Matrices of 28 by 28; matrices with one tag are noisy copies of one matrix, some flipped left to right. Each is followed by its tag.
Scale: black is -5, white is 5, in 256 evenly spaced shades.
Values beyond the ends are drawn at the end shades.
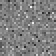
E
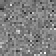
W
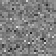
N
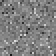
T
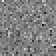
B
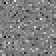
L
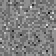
E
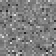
N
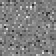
E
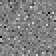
E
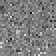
W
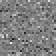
N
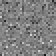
T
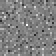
E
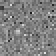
W
